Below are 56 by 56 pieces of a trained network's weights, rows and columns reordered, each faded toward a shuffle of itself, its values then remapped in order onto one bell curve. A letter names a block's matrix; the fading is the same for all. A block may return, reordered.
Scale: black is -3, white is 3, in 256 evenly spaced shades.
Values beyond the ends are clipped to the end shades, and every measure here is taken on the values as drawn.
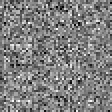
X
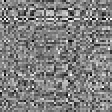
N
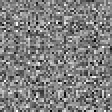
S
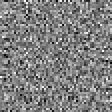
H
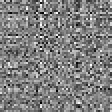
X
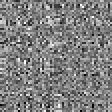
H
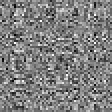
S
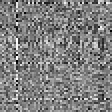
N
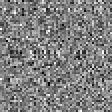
H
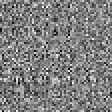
S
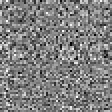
S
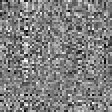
X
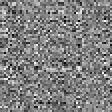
S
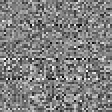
N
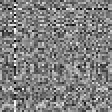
N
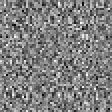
S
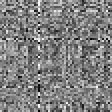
N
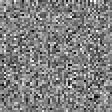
X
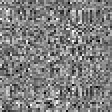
S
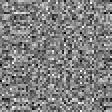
H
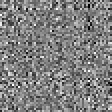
X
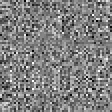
S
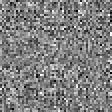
H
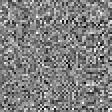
H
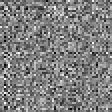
X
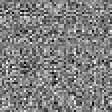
S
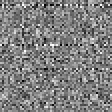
N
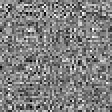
H
